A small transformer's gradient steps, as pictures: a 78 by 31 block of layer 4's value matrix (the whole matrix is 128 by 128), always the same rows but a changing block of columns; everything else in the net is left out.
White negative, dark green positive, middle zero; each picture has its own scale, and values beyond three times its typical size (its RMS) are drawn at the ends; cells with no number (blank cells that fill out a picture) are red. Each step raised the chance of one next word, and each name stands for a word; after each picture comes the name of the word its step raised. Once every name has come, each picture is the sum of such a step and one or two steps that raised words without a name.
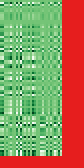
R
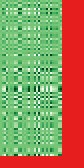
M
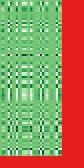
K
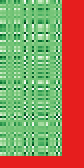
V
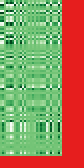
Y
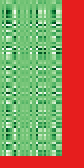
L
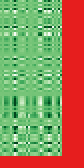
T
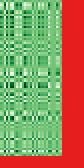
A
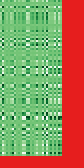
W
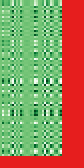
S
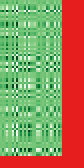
Y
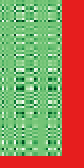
M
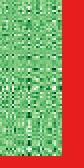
M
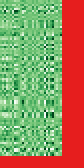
T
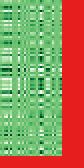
L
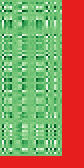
Y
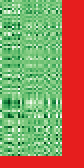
T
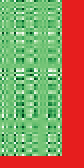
T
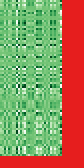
W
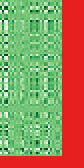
K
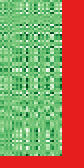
L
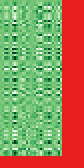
L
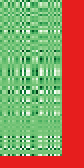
S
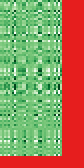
A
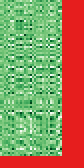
W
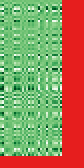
M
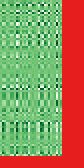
Y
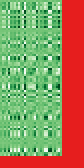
A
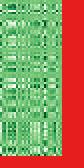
Y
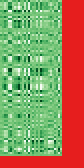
A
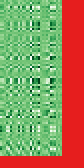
S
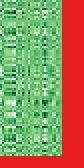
T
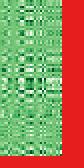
S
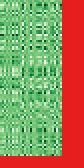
A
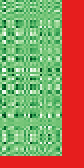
T
